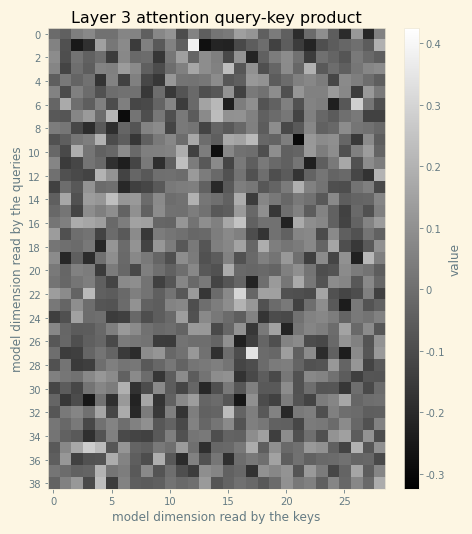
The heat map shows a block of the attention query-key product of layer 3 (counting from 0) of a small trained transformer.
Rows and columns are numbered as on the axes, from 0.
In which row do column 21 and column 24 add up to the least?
6
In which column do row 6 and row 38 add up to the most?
26
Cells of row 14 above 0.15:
4
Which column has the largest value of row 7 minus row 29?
16
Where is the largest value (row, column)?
1, 12
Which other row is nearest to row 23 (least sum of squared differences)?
0
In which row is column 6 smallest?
7
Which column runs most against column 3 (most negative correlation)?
25
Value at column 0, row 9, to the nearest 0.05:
-0.1
